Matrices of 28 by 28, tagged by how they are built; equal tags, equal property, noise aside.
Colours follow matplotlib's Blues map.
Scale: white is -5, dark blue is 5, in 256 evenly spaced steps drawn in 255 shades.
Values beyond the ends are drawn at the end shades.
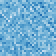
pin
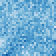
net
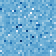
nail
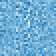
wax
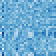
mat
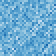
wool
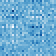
mat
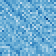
pin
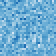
mat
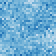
net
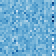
wax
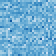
mat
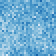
net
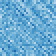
pin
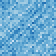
wool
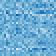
mat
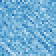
pin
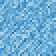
wool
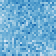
net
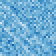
pin
